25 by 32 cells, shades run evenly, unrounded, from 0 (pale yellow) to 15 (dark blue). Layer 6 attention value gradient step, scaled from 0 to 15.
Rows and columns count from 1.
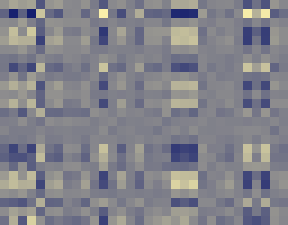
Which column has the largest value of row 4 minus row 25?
5
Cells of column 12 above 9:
10
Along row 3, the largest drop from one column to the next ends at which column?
6
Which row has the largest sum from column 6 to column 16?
25
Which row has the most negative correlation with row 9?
19
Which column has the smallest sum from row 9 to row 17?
4
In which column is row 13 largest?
3
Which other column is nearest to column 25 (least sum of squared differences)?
9
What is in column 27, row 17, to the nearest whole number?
8
